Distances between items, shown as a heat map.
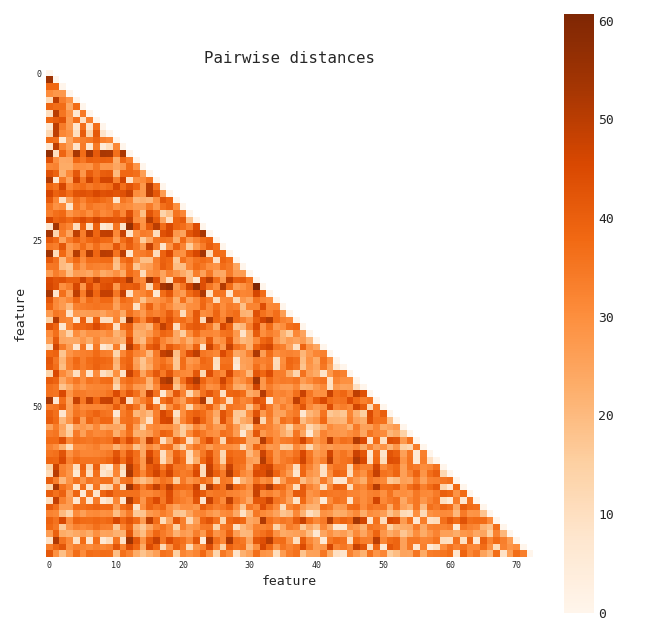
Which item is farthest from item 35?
32
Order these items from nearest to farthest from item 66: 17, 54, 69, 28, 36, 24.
54, 69, 36, 28, 24, 17
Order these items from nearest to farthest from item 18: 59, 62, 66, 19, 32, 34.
66, 34, 19, 59, 62, 32
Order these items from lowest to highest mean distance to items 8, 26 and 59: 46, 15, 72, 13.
72, 13, 46, 15
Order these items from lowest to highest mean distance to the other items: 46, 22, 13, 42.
13, 42, 46, 22
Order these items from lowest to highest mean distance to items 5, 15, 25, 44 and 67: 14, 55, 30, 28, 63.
28, 14, 30, 63, 55
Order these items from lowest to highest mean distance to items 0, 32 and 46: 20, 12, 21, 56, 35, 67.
56, 20, 35, 21, 12, 67
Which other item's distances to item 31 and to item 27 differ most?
12
